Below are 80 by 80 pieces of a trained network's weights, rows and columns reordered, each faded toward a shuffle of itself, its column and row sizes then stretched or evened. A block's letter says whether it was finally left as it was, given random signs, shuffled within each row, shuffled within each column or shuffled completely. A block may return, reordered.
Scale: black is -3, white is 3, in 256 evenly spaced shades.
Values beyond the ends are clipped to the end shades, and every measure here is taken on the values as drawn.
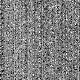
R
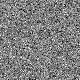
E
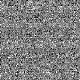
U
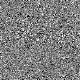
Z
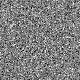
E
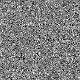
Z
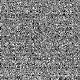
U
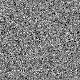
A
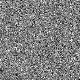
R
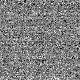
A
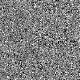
Z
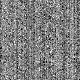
R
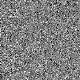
R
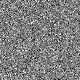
A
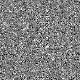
Z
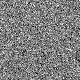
E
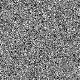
R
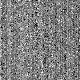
R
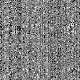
U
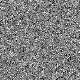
R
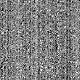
U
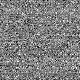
A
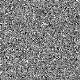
Z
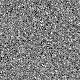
E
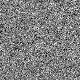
A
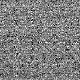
U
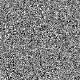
Z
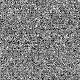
A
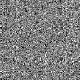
U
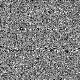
A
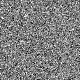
E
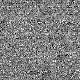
A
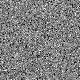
E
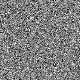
R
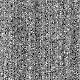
R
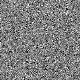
R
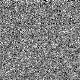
A
